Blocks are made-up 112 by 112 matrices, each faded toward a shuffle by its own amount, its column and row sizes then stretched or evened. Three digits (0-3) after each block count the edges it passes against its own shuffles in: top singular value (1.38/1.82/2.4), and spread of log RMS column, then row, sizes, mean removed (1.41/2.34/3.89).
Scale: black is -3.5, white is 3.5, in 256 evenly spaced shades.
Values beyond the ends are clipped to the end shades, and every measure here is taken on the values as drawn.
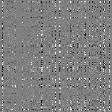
3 3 2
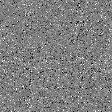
0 1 1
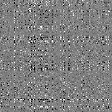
3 2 2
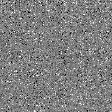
1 1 1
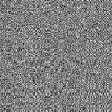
3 0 1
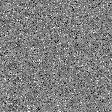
0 0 0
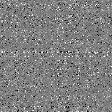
1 1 2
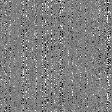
1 3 0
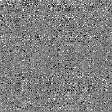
2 1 2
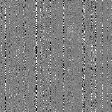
2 3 0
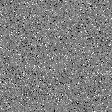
1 0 0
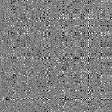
3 2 2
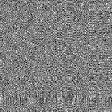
3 1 0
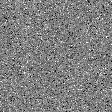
0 0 0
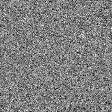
0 0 1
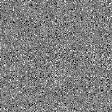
1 2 1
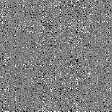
1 2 2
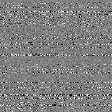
2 0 3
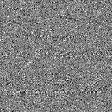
2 0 1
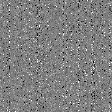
0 2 0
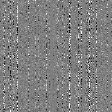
2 3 0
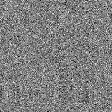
2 0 0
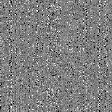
2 2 0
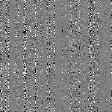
2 3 1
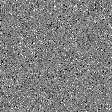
1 0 0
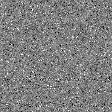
0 0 1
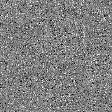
1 1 0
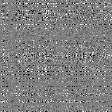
1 2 3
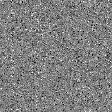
0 1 0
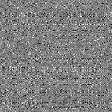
3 0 2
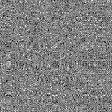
3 0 1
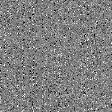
0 2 0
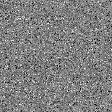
1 0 1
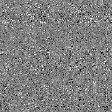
1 1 2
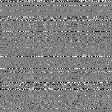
3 0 3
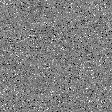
1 0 1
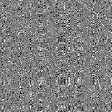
3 2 0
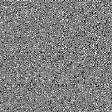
2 1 1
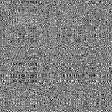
3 0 2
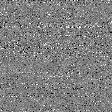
0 0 2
